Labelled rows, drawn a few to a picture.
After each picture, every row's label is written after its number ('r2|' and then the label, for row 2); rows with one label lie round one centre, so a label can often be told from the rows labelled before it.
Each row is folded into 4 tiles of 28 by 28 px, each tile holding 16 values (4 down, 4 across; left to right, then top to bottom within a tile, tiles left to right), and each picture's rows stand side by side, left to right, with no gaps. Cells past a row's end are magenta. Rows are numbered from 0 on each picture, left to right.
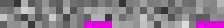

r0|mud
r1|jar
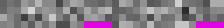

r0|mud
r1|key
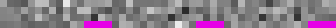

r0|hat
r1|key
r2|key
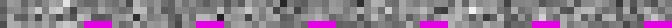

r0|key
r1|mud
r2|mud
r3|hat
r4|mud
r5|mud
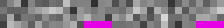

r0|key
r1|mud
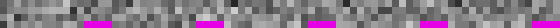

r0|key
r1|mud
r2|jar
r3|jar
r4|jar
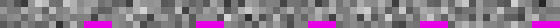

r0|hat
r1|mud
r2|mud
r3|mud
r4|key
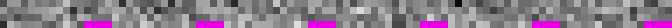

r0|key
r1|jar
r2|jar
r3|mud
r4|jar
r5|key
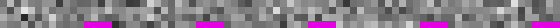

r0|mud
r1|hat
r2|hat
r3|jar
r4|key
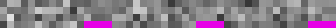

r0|key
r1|mud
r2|hat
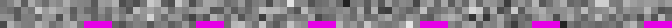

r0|key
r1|hat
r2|key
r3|jar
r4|mud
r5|hat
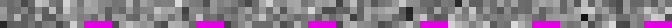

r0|hat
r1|key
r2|hat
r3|key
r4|jar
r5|mud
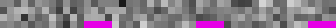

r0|mud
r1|jar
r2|hat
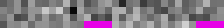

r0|key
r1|jar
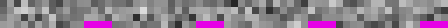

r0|mud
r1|mud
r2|jar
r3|hat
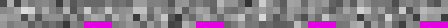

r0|mud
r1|mud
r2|hat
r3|mud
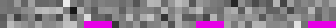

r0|key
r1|hat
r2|jar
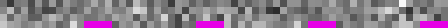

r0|jar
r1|mud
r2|jar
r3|key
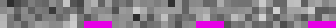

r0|jar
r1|mud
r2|hat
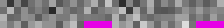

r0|jar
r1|jar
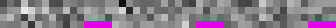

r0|mud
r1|jar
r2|hat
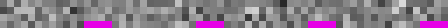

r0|mud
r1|key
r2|mud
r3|key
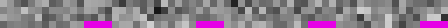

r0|hat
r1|jar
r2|jar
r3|mud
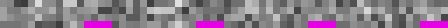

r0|hat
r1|key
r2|mud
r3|mud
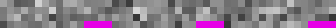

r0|hat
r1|mud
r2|key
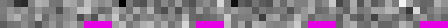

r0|hat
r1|jar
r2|jar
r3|key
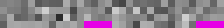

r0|key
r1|jar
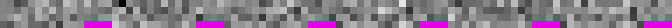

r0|hat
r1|jar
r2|key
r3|key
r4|jar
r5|key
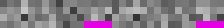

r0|mud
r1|mud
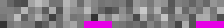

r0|hat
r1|mud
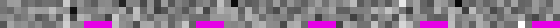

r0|key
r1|jar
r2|jar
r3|key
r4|jar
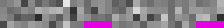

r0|key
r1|mud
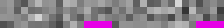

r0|hat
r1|key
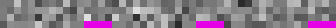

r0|key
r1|mud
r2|hat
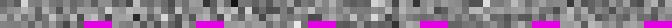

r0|mud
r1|mud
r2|jar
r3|hat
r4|hat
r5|jar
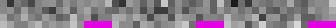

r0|jar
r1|jar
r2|jar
